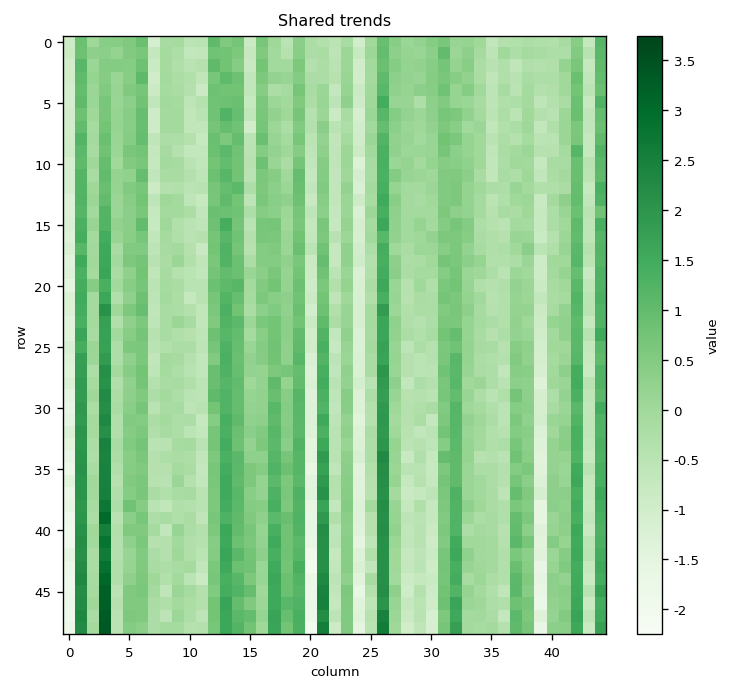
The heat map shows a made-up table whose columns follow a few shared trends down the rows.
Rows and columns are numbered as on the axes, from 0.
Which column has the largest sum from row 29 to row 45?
3
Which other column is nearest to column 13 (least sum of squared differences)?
42
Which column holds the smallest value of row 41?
0
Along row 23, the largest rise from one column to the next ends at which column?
1
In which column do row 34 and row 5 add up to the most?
26
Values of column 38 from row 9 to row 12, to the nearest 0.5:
0 0 0 0
